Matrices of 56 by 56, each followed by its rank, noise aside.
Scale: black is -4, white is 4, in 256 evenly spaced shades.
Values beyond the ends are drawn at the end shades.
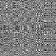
four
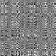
three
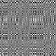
two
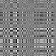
one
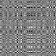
one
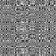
three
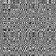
three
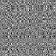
four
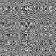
three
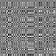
two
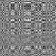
two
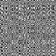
three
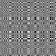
one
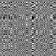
two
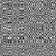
two
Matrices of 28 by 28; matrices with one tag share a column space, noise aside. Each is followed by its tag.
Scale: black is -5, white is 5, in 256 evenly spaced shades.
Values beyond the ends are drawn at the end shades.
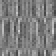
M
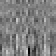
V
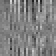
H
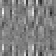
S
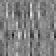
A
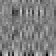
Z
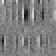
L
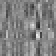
A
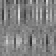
L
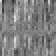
H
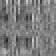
H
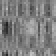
M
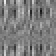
S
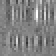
L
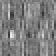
A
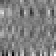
Z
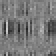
M
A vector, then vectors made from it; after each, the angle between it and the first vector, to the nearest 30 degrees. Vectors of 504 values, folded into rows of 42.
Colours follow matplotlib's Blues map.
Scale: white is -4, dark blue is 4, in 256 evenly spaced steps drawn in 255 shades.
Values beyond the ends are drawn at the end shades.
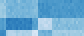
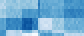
30 degrees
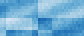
150 degrees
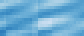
60 degrees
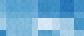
60 degrees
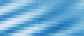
90 degrees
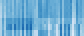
60 degrees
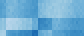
150 degrees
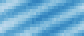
90 degrees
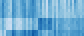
150 degrees
